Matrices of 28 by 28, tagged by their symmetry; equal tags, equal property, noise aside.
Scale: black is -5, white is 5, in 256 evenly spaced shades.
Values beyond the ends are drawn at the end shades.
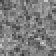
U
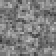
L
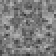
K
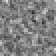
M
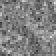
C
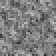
U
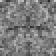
K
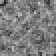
U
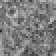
U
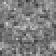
K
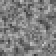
U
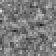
L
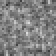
L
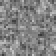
L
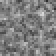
M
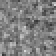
C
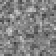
U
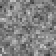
M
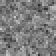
U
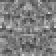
K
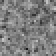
M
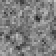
M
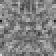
K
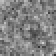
U
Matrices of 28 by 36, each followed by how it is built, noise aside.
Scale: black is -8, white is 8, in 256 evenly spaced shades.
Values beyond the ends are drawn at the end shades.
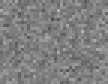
noise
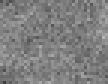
smooth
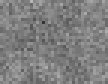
smooth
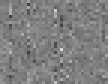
uneven columns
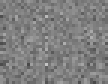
low rank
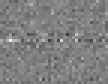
uneven rows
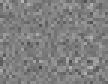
low rank
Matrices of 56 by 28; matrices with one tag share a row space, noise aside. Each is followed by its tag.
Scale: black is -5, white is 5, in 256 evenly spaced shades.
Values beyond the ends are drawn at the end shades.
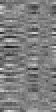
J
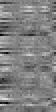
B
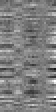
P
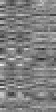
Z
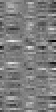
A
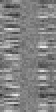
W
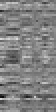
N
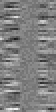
W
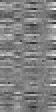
P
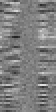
W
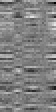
P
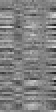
P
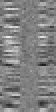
W
